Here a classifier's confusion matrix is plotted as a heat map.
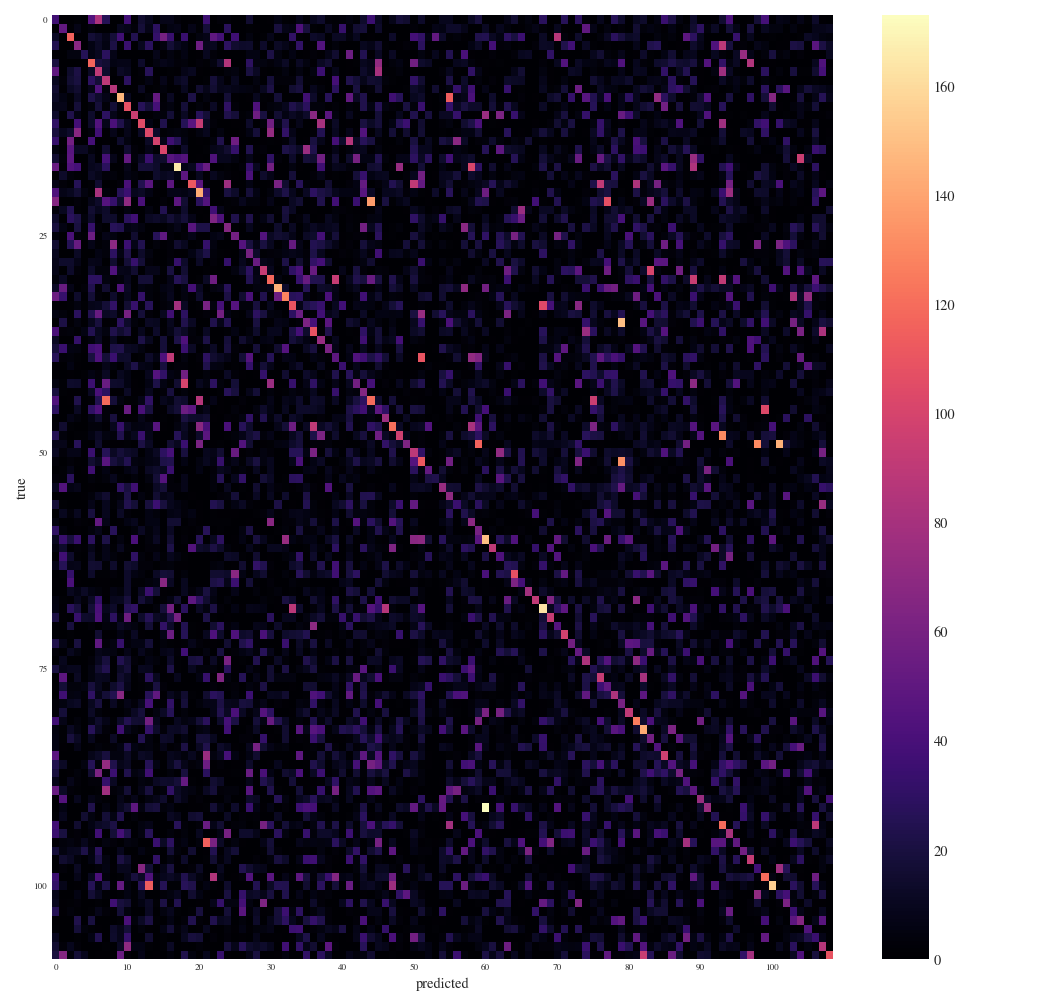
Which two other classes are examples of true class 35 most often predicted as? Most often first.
79, 103
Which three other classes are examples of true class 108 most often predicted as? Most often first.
82, 97, 1
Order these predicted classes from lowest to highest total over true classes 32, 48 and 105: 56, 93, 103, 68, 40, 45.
56, 40, 68, 45, 103, 93
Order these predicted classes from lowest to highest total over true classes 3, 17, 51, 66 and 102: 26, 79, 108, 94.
108, 26, 94, 79
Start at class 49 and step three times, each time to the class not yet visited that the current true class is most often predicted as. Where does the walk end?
12
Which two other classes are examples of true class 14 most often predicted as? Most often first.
41, 56
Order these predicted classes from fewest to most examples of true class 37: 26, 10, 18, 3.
10, 26, 3, 18
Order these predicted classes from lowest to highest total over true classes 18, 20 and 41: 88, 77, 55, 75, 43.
88, 75, 77, 55, 43
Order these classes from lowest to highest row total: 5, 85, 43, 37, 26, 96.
43, 37, 96, 85, 5, 26
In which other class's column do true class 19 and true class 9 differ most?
55
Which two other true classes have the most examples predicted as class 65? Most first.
22, 23
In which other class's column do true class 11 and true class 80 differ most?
36
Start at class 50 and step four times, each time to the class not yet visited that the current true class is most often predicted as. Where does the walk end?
57
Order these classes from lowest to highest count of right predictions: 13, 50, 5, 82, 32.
50, 13, 5, 32, 82
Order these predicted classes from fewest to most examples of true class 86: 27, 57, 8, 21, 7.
27, 8, 57, 21, 7
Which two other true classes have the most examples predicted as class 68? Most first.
33, 102
